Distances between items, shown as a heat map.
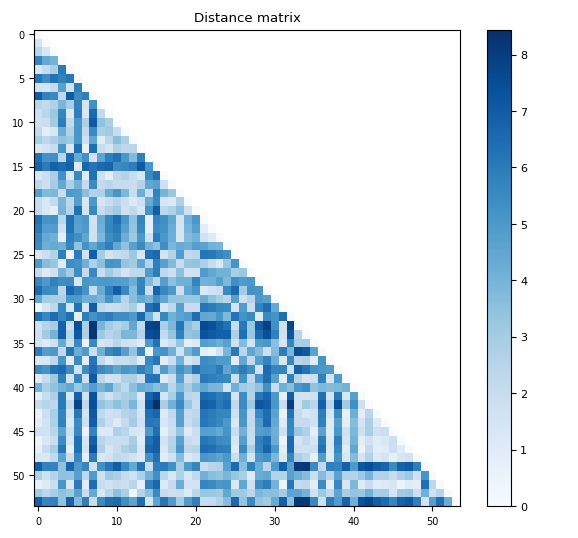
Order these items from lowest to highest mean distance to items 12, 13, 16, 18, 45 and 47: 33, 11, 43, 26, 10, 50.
43, 50, 11, 10, 33, 26
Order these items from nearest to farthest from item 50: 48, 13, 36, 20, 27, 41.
27, 48, 20, 13, 41, 36
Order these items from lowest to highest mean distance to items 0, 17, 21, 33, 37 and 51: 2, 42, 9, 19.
19, 9, 2, 42
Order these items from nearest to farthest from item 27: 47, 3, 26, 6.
6, 47, 26, 3
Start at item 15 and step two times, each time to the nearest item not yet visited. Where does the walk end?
32
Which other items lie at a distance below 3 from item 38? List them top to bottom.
5, 15, 28, 32
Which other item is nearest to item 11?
1
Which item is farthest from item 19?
15
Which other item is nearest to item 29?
21
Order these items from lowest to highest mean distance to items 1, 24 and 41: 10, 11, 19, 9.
11, 19, 10, 9
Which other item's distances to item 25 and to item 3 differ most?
4
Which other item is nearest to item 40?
24
